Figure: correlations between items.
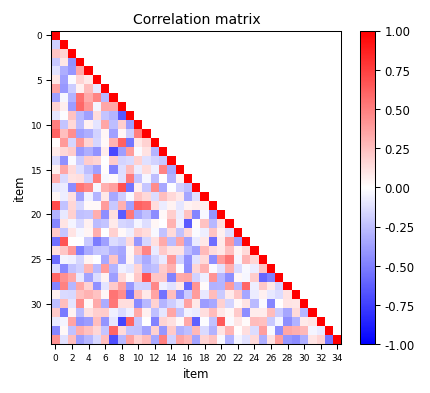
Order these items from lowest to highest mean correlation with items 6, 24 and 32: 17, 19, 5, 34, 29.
17, 29, 5, 19, 34
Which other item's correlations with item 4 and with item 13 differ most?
7
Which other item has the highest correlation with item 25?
21
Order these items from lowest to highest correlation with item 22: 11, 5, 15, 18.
15, 18, 11, 5
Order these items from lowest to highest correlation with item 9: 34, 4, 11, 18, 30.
4, 11, 18, 30, 34
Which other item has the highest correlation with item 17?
8
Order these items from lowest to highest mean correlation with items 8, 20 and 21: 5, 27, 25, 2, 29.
27, 2, 5, 29, 25
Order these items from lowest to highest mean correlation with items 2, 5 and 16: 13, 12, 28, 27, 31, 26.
28, 26, 12, 13, 31, 27
